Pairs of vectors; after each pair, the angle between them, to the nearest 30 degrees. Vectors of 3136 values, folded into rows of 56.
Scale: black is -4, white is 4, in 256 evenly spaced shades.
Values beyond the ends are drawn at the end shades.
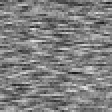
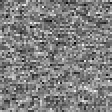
60 degrees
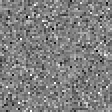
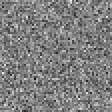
120 degrees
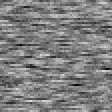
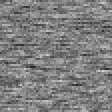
30 degrees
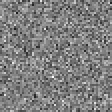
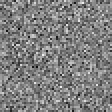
120 degrees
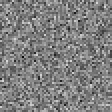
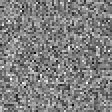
60 degrees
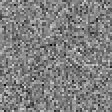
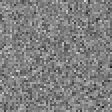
60 degrees
